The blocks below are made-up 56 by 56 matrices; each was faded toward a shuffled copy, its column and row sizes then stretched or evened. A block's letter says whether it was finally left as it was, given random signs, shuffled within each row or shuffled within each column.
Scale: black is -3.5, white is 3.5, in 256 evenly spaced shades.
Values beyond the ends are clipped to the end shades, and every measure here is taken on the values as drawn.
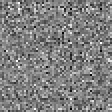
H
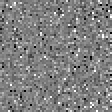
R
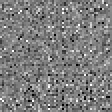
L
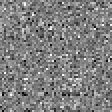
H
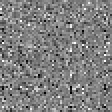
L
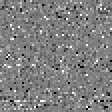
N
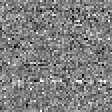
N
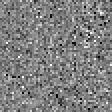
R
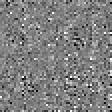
H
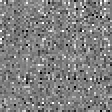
H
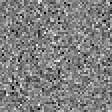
R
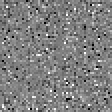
R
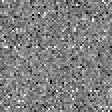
N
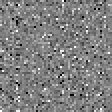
R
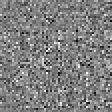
H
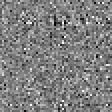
L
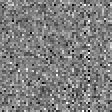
L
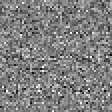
N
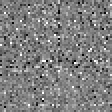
L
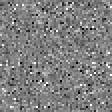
N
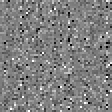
R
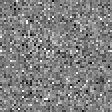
L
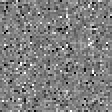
L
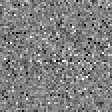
N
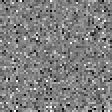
L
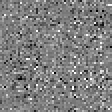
L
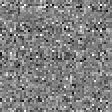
H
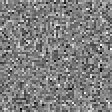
R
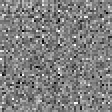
H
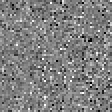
R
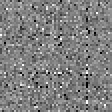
H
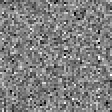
R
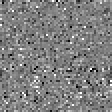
N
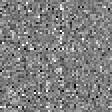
L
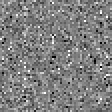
R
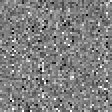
R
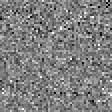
N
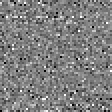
N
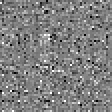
H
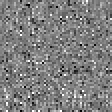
H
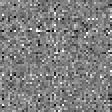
H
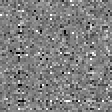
H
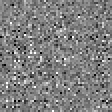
L
